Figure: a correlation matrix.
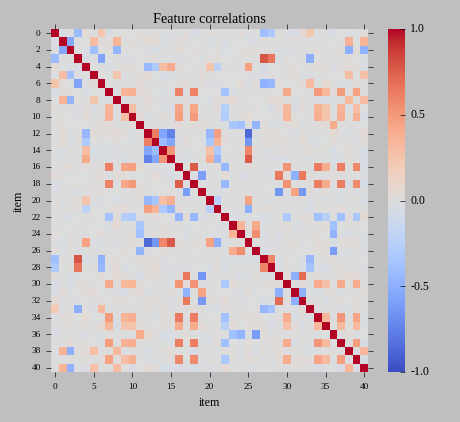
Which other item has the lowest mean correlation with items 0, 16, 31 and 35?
22
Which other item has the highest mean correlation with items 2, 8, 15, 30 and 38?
25
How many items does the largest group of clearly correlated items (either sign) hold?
11
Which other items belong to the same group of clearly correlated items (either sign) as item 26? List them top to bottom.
11, 23, 24, 36
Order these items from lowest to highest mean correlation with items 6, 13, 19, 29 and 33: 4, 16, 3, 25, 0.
3, 25, 4, 16, 0
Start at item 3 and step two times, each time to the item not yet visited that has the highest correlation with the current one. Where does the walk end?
28
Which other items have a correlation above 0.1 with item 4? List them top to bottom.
14, 15, 20, 25
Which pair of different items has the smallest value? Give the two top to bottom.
12, 25
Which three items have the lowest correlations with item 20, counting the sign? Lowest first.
12, 13, 21
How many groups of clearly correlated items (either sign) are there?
6
